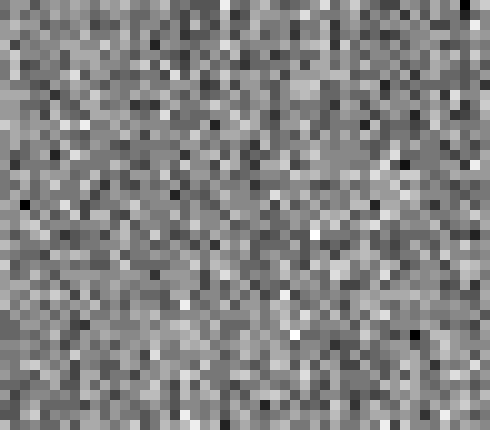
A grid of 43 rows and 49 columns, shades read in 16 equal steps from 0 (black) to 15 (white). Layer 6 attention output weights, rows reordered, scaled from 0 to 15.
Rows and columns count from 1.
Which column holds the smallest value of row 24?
48
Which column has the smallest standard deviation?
43
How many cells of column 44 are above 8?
17
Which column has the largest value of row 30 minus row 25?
29
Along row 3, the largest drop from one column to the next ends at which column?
34
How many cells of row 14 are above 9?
13
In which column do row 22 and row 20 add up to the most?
39
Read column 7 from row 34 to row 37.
6 4 7 9
